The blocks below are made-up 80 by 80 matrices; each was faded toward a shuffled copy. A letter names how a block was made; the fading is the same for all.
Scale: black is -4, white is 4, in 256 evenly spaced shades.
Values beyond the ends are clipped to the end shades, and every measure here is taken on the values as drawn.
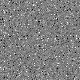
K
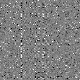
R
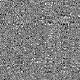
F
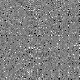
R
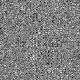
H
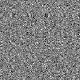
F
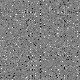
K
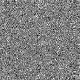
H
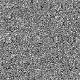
H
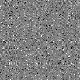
R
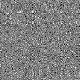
F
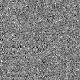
H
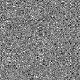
F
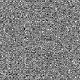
F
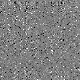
K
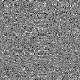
F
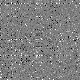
K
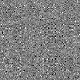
F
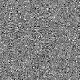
H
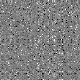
R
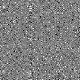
R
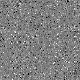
K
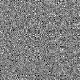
F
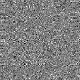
F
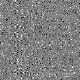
R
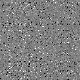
K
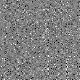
R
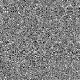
H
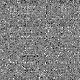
F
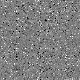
K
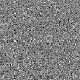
H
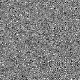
H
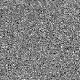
H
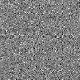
F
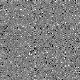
R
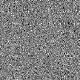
H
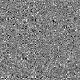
F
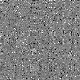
R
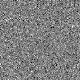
H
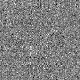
H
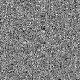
H
